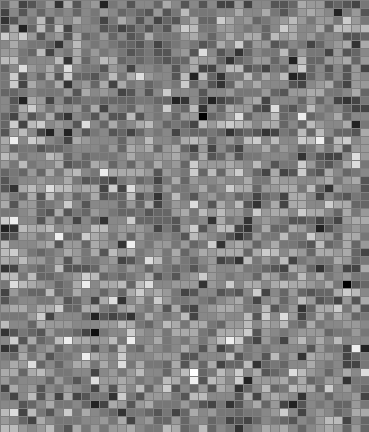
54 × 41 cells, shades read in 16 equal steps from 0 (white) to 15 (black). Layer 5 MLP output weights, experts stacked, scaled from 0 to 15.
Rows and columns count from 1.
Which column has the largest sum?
18
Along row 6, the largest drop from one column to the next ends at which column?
41
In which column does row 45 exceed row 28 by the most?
2
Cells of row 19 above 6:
27
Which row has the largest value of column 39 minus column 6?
36
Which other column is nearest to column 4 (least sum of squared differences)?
35
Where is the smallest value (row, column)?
47, 22
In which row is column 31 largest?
17
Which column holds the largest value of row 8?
33
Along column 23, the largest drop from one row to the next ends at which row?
16
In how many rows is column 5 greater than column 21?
22
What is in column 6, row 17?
13
